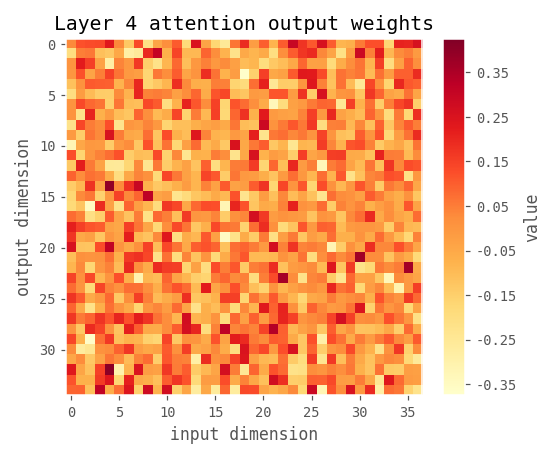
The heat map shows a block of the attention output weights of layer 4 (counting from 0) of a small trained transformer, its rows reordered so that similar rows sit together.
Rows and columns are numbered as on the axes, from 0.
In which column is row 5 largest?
26
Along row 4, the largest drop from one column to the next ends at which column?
21
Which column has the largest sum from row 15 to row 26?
10
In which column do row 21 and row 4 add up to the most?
7
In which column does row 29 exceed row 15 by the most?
18
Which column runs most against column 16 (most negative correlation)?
23
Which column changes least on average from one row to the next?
29
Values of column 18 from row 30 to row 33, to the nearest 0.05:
0.25 0.25 -0.25 0.05
